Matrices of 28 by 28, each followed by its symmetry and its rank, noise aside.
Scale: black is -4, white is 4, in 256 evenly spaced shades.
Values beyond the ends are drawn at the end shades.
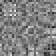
symmetric, rank three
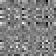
no symmetry, rank three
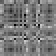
symmetric, rank two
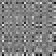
symmetric, rank one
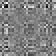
symmetric, rank two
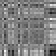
symmetric, rank one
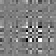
symmetric, rank one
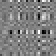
no symmetry, rank one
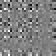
antisymmetric, rank two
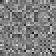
symmetric, rank three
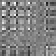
symmetric, rank one
